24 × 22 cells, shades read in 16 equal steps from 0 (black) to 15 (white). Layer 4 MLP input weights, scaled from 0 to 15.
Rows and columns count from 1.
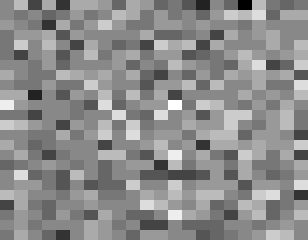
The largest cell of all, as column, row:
13, 11
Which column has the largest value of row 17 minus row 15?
15
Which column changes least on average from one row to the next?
21
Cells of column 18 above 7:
18
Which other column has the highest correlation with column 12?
14
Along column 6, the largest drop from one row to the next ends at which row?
5
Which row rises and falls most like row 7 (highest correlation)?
22
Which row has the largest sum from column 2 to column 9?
8
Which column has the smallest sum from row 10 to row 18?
3
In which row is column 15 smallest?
1
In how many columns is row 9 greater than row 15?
9
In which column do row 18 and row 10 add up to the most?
2
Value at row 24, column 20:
12
